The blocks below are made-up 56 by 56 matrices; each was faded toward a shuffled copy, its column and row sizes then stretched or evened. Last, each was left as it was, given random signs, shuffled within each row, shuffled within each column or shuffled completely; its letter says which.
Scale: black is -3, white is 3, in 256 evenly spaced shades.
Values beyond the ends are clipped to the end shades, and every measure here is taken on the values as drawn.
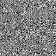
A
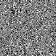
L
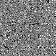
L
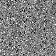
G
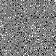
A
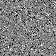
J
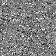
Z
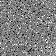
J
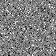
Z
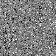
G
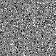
L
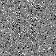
G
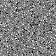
G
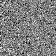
G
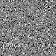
A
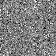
G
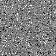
L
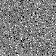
G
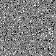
L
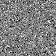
Z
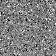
Z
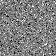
J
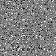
A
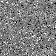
J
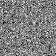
Z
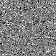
Z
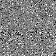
L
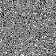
A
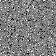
L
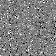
G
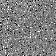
G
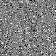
A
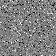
Z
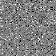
A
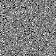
L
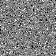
Z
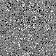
L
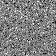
J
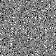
L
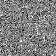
Z
